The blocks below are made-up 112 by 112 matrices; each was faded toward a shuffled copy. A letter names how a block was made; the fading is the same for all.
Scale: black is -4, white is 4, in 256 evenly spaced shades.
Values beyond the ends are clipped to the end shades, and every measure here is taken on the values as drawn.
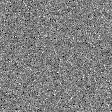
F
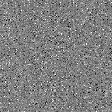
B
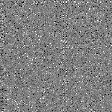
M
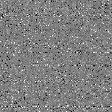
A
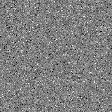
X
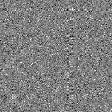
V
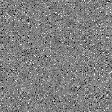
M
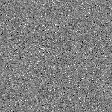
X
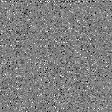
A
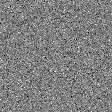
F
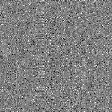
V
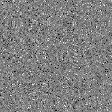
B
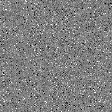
M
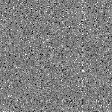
M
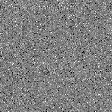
B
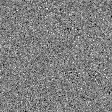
F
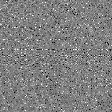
A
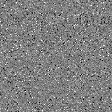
B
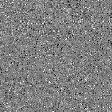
B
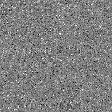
X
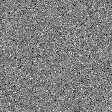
F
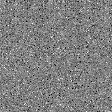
X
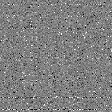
A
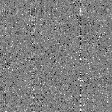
M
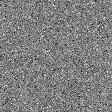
F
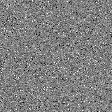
X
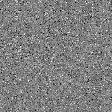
X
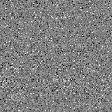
B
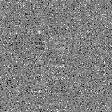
B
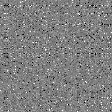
A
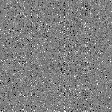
M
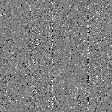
M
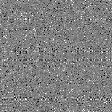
A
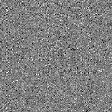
V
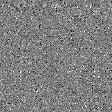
B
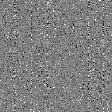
M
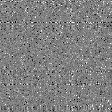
A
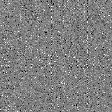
M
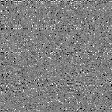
A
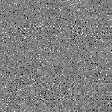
A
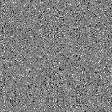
V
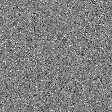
F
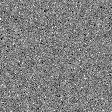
F
